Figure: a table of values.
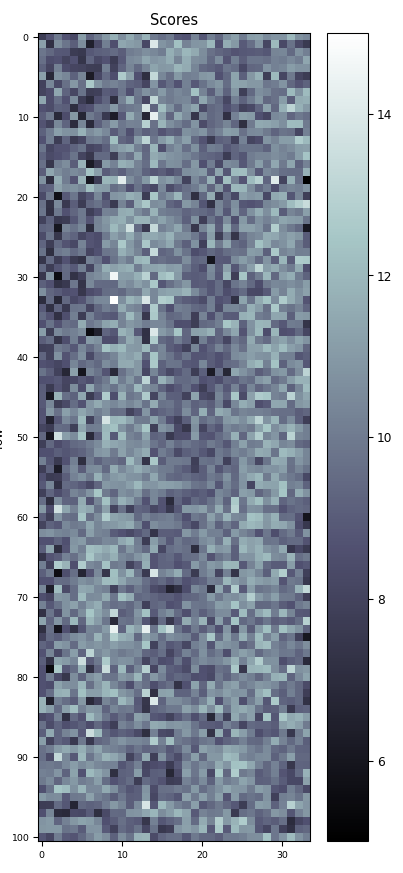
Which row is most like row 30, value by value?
74
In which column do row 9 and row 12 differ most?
13
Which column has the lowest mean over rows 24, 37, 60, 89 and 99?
33
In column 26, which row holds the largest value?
70
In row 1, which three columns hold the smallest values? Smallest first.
6, 1, 33
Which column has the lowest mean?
1
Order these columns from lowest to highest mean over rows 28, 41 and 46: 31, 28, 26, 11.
31, 28, 11, 26
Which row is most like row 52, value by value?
100
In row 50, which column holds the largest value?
2
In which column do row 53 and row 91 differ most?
14
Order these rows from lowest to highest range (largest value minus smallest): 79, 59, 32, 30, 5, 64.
32, 64, 59, 5, 79, 30
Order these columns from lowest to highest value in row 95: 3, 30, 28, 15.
3, 15, 30, 28
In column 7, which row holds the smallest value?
37
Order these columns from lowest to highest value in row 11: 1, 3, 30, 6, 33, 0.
6, 1, 0, 3, 33, 30
